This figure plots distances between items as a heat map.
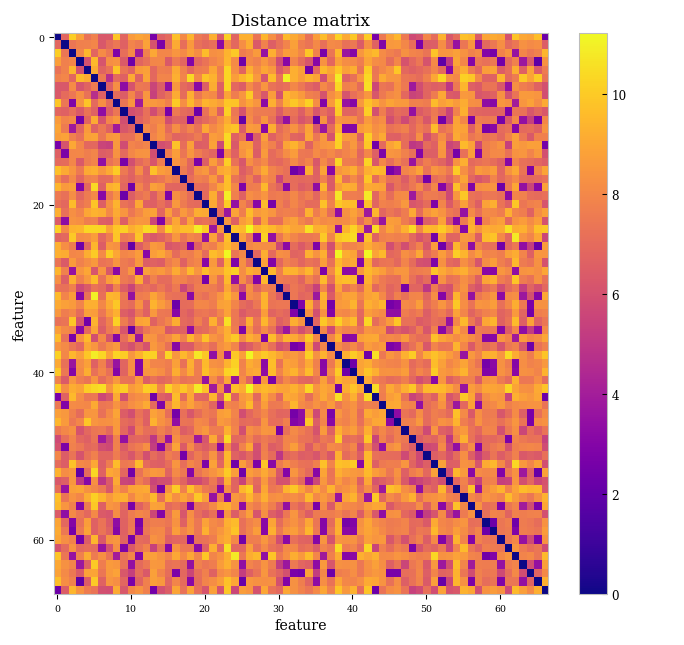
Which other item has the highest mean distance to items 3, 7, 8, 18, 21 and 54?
26
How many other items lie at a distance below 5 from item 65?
10
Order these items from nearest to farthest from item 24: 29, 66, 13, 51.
51, 29, 66, 13
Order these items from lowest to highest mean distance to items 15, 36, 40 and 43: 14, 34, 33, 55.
14, 33, 34, 55
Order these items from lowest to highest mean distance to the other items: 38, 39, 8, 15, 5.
15, 39, 8, 5, 38
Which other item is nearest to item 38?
42
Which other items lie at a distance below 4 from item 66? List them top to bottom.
0, 13, 43
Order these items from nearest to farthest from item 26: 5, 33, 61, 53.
33, 53, 61, 5
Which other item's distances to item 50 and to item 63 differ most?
17
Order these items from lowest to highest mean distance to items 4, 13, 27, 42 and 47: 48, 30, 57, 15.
30, 57, 48, 15
